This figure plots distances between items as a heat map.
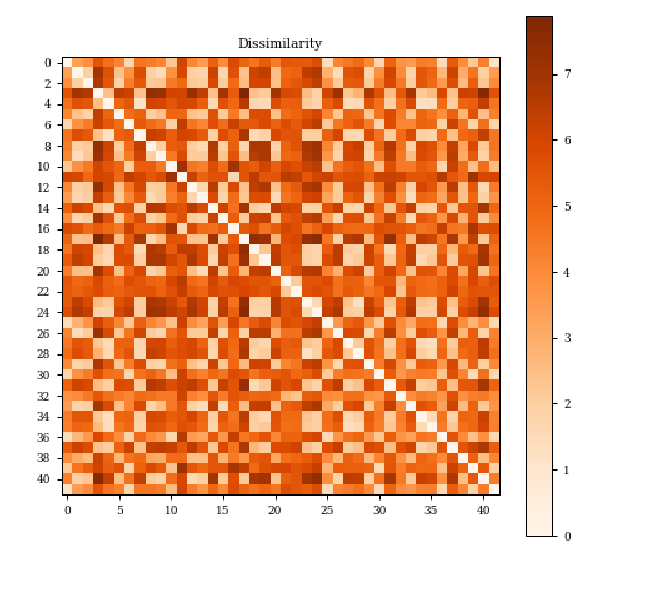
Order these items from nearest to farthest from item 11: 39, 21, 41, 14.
14, 41, 21, 39
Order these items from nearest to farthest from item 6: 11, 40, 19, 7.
40, 7, 19, 11
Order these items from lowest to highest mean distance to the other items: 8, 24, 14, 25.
25, 8, 14, 24
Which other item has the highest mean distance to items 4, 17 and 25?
11
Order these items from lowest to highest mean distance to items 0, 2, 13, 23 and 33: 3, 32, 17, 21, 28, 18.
17, 32, 28, 18, 21, 3
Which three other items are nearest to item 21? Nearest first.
22, 32, 29
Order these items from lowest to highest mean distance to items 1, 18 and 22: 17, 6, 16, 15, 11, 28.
28, 15, 6, 17, 16, 11
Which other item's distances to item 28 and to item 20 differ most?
23
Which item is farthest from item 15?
3
